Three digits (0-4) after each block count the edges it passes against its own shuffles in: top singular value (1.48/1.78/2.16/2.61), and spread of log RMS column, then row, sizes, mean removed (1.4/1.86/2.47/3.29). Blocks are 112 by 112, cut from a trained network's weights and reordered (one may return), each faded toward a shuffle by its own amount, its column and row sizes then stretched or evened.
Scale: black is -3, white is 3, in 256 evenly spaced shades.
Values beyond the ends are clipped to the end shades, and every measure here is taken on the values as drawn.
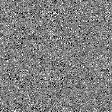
0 2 2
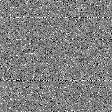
2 0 2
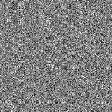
3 1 0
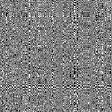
4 4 1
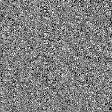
1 2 2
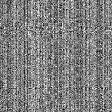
4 1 1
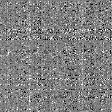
1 2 4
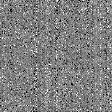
0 3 2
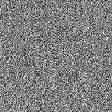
3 0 0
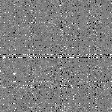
3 3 3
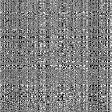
4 3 4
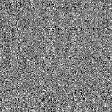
2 2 2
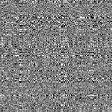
3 2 4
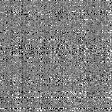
1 2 4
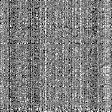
4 3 3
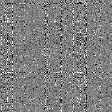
3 4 1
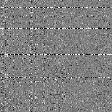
4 2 3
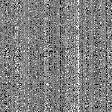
3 4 2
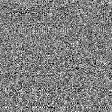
2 1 2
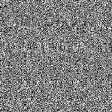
2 1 2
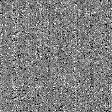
0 2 1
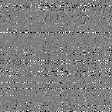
2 3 4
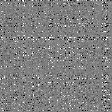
1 3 4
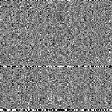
4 2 3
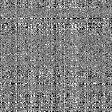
3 0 4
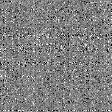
0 2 3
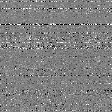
3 1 4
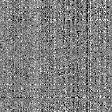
3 3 3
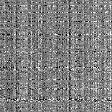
4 2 4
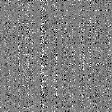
0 4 3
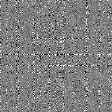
3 4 2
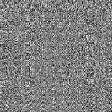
3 3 0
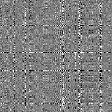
4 4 2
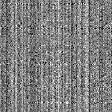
4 2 3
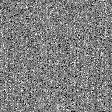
0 0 0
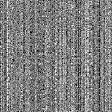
4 3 1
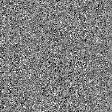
0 3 0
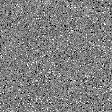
1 1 0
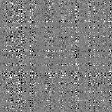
0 4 4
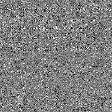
1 2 3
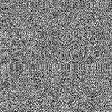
3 1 0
